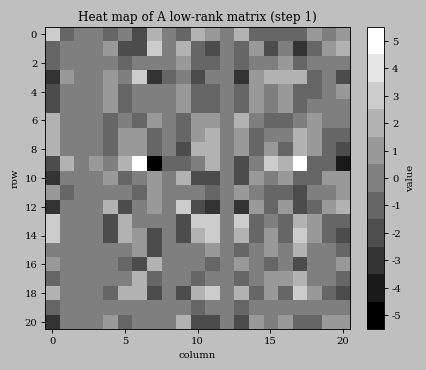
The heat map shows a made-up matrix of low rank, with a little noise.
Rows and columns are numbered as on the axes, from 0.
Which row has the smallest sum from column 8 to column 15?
12
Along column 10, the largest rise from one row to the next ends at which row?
13
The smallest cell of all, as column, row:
7, 9
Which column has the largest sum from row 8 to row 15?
17
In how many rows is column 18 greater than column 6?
6
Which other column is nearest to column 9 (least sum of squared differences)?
4
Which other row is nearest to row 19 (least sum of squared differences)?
2
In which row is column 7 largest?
1
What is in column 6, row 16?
-2
